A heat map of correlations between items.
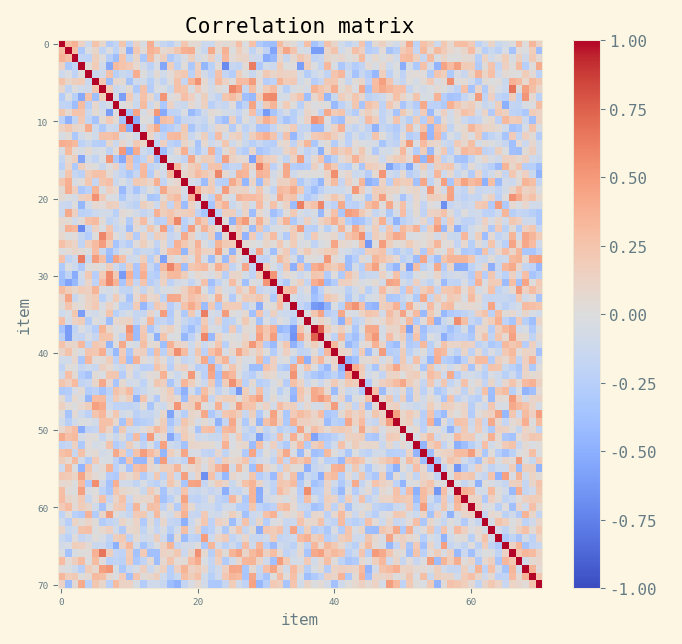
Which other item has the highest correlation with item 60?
53
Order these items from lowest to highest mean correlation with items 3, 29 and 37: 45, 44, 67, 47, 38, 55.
44, 55, 47, 67, 45, 38
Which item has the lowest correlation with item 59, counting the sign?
29
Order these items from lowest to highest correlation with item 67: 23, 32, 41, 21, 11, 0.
11, 41, 21, 23, 0, 32
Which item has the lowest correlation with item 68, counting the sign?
45
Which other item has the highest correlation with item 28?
3
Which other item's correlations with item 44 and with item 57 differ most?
50
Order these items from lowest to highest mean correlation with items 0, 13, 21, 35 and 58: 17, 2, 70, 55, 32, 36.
55, 17, 70, 32, 2, 36
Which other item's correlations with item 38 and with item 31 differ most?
34
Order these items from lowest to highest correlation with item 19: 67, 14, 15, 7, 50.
14, 50, 7, 67, 15
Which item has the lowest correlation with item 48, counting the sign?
16
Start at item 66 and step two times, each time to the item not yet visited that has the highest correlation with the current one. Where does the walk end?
25
